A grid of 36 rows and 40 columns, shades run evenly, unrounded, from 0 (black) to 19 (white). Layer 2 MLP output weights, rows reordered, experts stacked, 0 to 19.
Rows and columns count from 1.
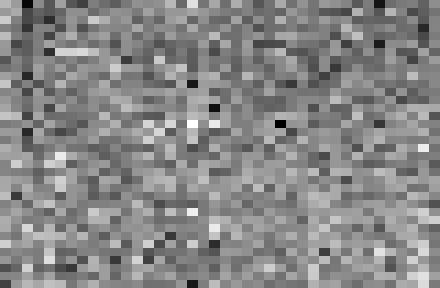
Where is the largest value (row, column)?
16, 18
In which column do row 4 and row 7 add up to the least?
3
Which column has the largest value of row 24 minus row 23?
32
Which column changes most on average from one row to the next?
20
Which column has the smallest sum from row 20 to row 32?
12
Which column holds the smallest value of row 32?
30
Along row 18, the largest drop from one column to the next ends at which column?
19
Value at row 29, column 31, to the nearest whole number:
10
